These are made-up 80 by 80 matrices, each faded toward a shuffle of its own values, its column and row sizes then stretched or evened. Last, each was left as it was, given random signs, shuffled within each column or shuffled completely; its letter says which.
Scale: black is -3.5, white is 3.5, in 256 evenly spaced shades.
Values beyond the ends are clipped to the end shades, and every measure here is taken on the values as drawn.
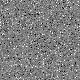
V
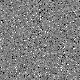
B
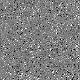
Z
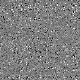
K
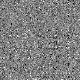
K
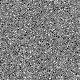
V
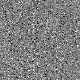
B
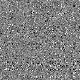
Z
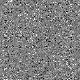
Z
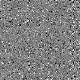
Z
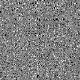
Z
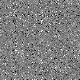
K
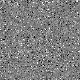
K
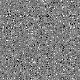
Z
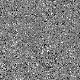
K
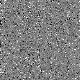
B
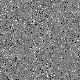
B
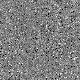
B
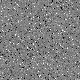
V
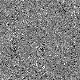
B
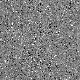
B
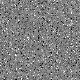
B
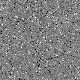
V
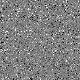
K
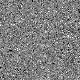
B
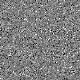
K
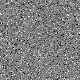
B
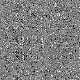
Z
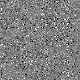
K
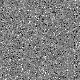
B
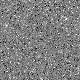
V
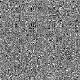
Z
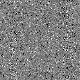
B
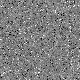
V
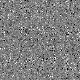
K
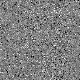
B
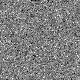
V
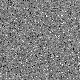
V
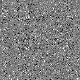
K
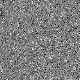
B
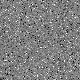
V
